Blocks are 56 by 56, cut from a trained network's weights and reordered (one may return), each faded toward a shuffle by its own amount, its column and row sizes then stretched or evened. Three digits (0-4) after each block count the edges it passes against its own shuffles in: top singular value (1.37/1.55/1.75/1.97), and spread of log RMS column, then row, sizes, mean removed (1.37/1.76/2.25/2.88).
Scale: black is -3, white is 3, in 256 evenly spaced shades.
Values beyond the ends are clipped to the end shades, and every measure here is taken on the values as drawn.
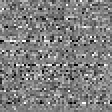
0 0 4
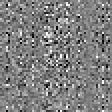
2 4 2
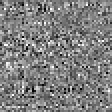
2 1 3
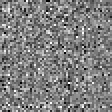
1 2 2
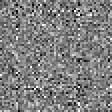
2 2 2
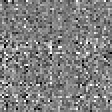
0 3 3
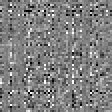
3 4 3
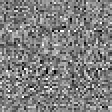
2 0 2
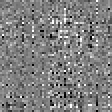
2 4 3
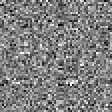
3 0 2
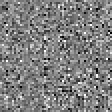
1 3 2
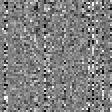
3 4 1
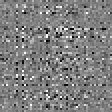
1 3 4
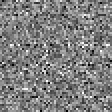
1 1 2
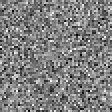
1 0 0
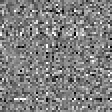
3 2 3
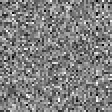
3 2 0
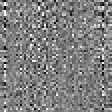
4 4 2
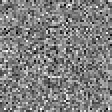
1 1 1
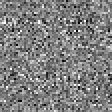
1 0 2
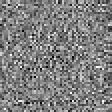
3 0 2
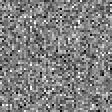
0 1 1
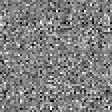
1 2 3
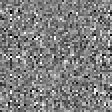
2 2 2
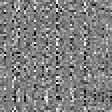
3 4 2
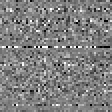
1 1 4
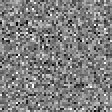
2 2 2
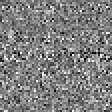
0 0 3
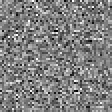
2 1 2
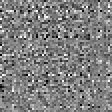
2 3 3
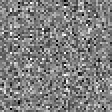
2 3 0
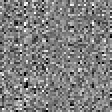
3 4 1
